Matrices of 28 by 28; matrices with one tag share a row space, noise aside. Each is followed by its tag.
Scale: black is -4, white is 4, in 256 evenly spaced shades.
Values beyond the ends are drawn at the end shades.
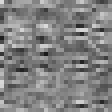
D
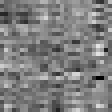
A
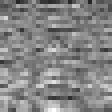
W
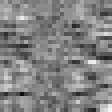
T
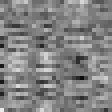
D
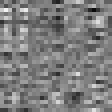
A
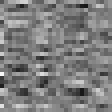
D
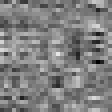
A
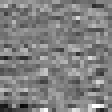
A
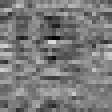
W
